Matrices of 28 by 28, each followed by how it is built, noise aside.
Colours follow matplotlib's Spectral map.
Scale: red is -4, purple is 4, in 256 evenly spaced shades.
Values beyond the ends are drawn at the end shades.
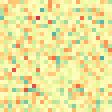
repeating columns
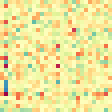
low rank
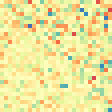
upper triangular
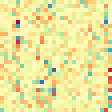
uneven columns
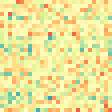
blocks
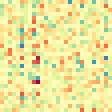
uneven columns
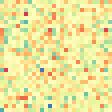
low rank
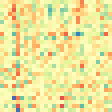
low rank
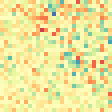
upper triangular
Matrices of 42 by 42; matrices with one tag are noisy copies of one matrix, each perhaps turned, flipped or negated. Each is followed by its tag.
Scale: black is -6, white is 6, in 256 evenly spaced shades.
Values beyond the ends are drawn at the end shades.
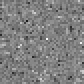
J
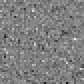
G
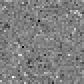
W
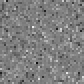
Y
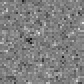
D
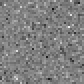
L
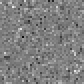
W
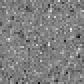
G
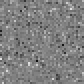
W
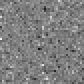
G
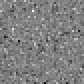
G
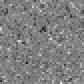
D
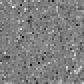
W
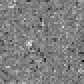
D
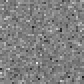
Y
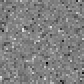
Y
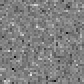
L
